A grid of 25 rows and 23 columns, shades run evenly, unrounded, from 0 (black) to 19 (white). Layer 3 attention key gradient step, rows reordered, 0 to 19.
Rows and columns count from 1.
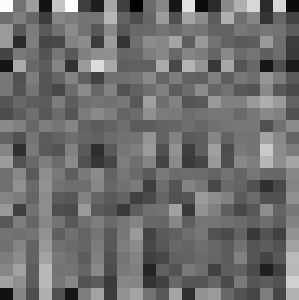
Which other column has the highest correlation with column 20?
22
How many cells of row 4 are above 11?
5
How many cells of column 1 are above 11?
6
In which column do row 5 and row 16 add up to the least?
21
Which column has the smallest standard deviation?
3
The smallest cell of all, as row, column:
1, 11
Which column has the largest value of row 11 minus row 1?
23
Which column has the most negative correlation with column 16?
19
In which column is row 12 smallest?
2
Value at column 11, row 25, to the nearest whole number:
12
